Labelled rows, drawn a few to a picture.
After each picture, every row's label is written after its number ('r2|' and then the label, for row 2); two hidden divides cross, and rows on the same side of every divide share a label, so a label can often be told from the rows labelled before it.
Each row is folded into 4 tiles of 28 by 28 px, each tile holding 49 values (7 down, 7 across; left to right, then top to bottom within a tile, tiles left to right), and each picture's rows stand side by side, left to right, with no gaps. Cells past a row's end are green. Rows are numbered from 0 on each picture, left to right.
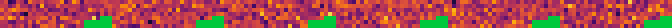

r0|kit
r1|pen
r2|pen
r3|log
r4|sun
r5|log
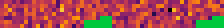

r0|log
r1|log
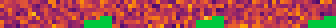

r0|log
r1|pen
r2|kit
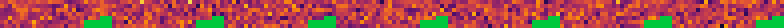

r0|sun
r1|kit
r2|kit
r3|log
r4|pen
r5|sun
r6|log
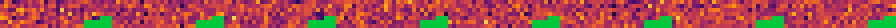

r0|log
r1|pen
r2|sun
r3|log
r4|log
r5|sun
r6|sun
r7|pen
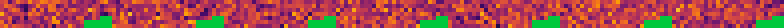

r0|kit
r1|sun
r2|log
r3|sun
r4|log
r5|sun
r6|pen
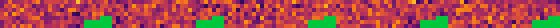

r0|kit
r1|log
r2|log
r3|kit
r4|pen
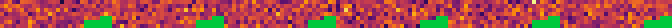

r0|pen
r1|kit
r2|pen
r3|log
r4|sun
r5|log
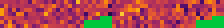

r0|kit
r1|pen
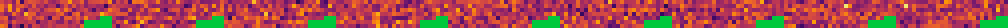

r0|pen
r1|pen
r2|sun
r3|sun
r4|pen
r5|kit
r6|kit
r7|pen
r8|log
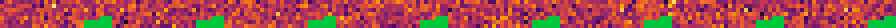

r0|pen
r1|log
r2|pen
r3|kit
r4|log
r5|log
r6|sun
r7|kit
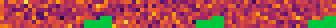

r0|kit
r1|sun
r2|log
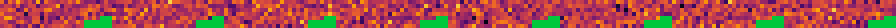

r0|kit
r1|kit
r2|sun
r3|sun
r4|log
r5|kit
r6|sun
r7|kit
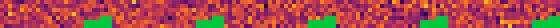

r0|pen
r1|sun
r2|pen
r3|kit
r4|kit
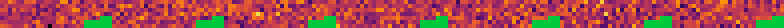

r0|kit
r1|log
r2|log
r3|pen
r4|sun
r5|sun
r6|log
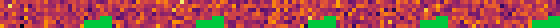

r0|pen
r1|log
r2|log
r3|log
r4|kit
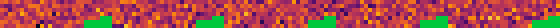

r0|sun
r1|sun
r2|pen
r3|kit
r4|pen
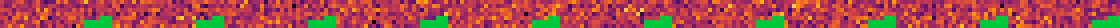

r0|sun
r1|sun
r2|pen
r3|pen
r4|pen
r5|sun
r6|pen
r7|pen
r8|log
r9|sun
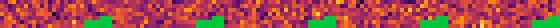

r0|sun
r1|sun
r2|log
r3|sun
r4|sun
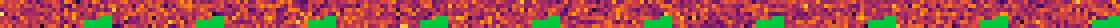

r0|pen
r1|kit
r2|sun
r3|sun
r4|sun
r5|pen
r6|kit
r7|log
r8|pen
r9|log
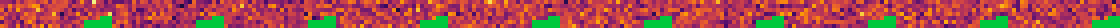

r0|pen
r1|pen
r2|pen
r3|sun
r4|kit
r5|sun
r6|sun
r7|kit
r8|kit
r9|sun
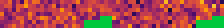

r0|log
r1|log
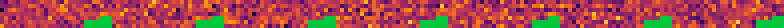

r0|pen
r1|kit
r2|sun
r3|sun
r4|pen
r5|log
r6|kit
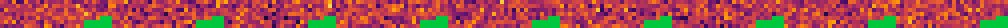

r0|pen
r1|sun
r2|kit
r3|pen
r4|log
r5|pen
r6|log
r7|log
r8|sun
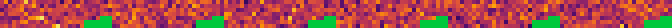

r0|pen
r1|kit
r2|kit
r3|sun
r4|log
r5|kit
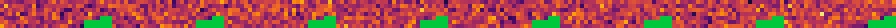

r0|log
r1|pen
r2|log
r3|sun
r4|pen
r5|kit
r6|pen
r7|log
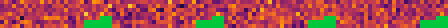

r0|pen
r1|pen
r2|pen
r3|sun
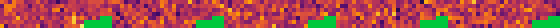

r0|pen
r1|log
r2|sun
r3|sun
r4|sun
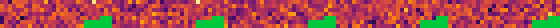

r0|pen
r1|sun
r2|log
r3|log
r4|pen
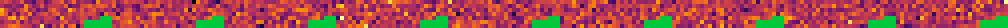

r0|kit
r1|sun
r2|kit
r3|log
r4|kit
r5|sun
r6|pen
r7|kit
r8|pen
